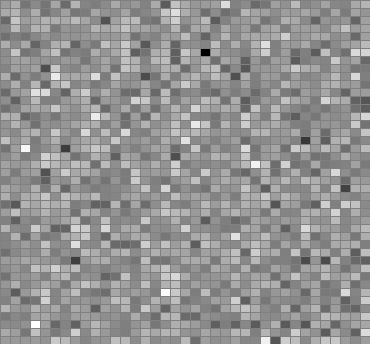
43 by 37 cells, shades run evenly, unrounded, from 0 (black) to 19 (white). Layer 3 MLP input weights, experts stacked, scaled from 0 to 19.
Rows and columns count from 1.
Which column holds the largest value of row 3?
18
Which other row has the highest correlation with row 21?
39
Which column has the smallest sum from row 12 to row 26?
31
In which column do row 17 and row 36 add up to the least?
33
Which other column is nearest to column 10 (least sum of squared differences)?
28
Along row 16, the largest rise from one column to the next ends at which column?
20
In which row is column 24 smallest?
10
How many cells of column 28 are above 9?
38
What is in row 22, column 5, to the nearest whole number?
6
